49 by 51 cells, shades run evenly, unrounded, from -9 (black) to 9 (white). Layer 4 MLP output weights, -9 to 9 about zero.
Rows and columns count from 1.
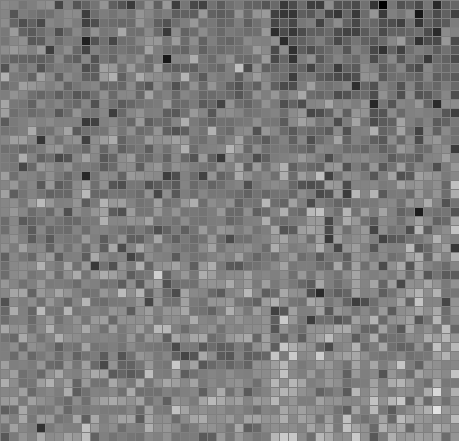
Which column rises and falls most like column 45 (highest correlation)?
31
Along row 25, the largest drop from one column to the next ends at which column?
37
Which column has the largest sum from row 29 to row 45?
49
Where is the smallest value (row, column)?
1, 43
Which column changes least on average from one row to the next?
41
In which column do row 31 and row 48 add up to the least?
5
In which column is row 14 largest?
21
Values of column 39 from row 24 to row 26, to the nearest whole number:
4 3 -1
